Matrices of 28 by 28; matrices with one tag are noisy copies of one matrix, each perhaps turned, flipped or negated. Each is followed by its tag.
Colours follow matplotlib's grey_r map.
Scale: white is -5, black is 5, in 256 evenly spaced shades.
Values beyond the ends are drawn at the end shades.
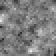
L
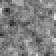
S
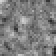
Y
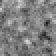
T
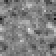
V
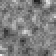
L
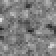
V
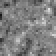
S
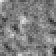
Y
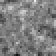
S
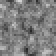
V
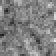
S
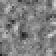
Y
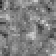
Y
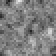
L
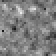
T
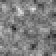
T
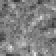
S
